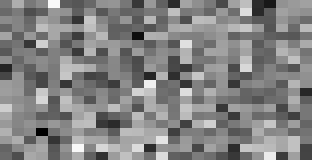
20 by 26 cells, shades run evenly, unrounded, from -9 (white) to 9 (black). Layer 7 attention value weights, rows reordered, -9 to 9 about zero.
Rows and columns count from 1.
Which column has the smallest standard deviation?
2
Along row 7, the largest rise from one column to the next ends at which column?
9
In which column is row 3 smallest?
8
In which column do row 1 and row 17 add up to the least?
5
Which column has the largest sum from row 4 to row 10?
12
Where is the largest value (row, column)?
17, 4
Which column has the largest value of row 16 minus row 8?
16
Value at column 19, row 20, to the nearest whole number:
3
